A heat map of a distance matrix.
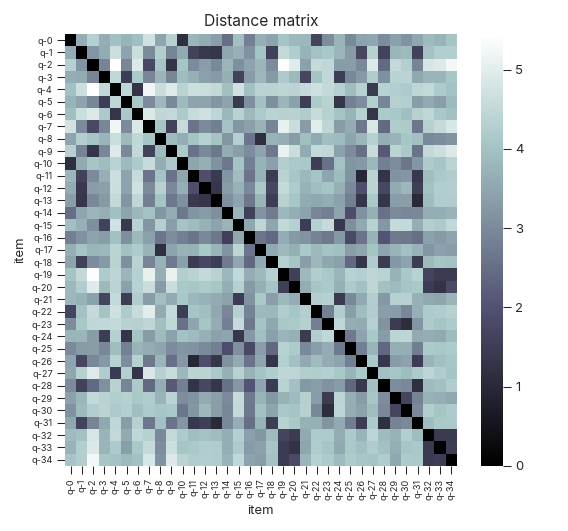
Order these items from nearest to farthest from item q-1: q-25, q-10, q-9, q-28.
q-28, q-9, q-25, q-10
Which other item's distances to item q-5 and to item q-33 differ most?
q-15
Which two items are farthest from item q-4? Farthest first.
q-2, q-7
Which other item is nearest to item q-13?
q-31
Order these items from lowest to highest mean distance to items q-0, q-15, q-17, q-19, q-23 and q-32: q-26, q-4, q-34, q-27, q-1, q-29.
q-34, q-29, q-26, q-1, q-27, q-4
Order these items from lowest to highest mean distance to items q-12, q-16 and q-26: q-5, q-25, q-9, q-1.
q-1, q-25, q-9, q-5
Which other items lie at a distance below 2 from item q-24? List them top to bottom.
q-3, q-5, q-15, q-21
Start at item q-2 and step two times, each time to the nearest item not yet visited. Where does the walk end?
q-7
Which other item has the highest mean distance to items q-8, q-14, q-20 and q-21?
q-4
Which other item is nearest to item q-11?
q-26
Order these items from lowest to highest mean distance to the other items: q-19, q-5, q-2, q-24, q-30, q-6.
q-5, q-24, q-30, q-2, q-19, q-6
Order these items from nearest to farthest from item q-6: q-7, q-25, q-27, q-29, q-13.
q-27, q-25, q-29, q-13, q-7
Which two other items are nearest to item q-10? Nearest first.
q-0, q-22
